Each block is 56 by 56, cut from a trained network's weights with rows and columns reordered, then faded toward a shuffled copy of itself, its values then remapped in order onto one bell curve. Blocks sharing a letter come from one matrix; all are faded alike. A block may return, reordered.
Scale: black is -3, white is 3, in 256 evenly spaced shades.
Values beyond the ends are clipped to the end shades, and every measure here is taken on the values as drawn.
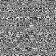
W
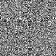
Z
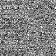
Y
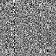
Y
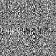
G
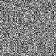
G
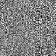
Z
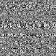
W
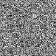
Y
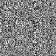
G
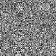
G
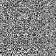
Y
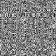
G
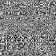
W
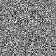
Z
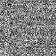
Y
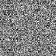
Y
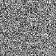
Z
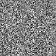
Y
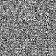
Z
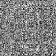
Y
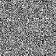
Z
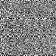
W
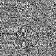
Z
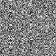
G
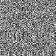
G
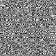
W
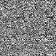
Z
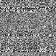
W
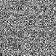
Y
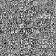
Z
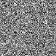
Y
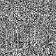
Y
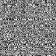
W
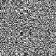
G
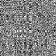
G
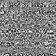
W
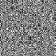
G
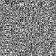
G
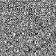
Z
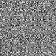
W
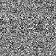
Y
